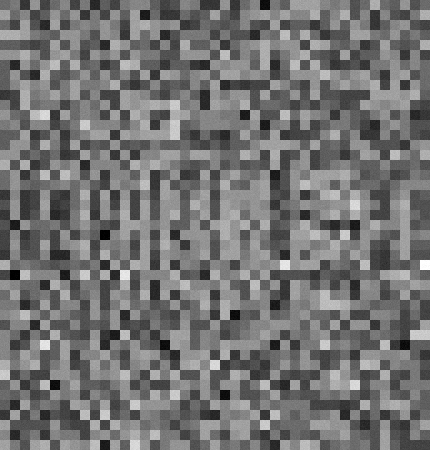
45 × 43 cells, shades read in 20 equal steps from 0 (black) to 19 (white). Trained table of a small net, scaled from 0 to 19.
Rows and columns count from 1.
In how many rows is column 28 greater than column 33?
19
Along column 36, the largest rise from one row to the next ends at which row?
39
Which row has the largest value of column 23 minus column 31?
22
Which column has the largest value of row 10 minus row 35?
41
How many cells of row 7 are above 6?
31
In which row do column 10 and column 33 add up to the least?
4
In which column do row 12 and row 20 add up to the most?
5
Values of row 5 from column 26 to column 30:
11 13 10 11 11
